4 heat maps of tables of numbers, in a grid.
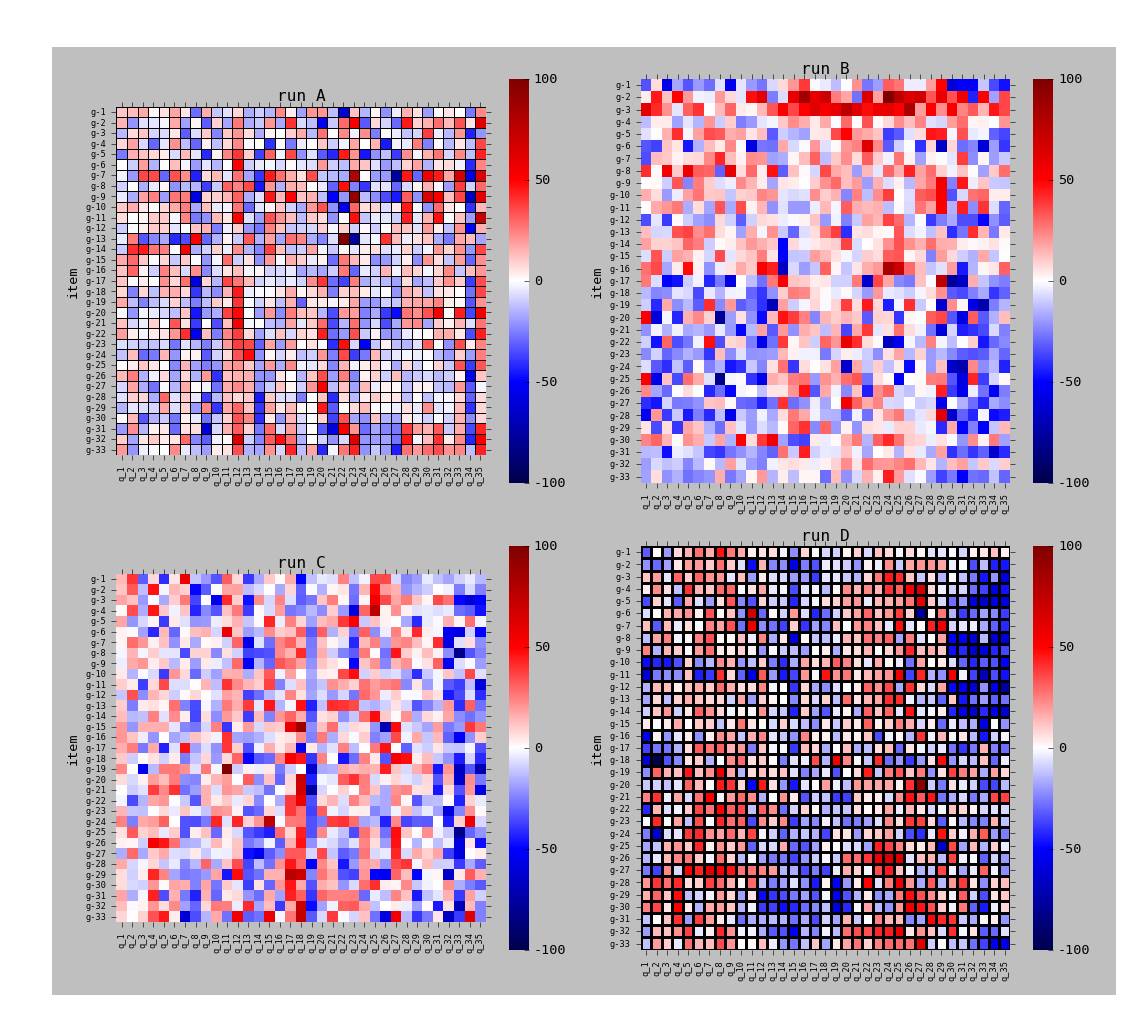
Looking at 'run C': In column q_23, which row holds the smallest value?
g-4
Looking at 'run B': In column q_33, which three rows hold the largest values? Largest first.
g-2, g-11, g-10
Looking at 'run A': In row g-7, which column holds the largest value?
q_23
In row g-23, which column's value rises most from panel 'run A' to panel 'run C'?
q_24
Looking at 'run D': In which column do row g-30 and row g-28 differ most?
q_27
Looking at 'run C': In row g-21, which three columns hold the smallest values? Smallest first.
q_19, q_35, q_31
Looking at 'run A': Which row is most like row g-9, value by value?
g-7
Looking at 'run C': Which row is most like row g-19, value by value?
g-11
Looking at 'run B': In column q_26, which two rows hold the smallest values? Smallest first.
g-24, g-17
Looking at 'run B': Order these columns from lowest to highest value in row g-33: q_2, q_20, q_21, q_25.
q_20, q_21, q_2, q_25
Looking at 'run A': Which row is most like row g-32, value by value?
g-11
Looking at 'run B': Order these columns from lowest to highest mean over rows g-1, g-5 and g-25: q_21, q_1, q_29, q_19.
q_1, q_19, q_21, q_29
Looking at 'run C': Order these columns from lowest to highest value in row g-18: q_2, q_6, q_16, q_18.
q_2, q_6, q_16, q_18
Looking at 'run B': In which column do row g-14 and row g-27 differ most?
q_14
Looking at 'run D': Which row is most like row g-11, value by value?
g-10
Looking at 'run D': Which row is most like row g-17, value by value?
g-1
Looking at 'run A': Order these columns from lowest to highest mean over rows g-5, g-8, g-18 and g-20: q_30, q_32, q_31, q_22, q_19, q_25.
q_25, q_32, q_19, q_30, q_31, q_22
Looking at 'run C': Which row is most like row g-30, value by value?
g-14
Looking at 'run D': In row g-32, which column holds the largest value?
q_25
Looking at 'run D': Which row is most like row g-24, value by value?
g-27
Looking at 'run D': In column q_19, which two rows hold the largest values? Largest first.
g-18, g-10
